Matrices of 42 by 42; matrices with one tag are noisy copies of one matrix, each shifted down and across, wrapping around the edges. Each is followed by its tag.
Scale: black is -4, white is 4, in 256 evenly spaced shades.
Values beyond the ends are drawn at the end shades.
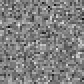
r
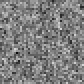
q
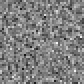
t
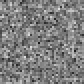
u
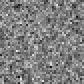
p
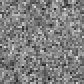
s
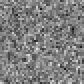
s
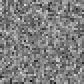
t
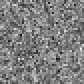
q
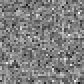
u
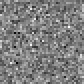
u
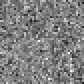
q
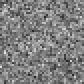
s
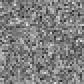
r
